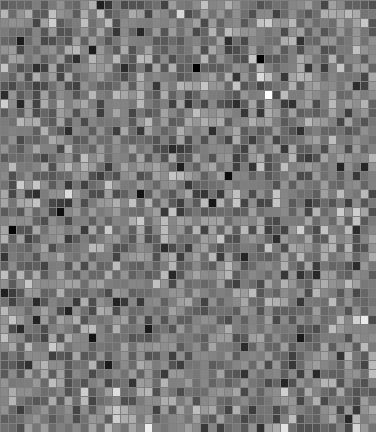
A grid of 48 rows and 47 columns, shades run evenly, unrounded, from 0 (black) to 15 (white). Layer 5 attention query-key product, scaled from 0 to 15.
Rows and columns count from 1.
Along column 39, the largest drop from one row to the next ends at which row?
8
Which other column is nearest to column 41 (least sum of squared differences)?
44
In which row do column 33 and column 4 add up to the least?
7
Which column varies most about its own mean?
45
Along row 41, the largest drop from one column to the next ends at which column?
13
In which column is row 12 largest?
1
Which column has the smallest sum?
31
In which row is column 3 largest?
21
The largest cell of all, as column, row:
34, 11
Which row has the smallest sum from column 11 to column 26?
22
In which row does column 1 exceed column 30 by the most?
12
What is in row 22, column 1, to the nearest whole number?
10
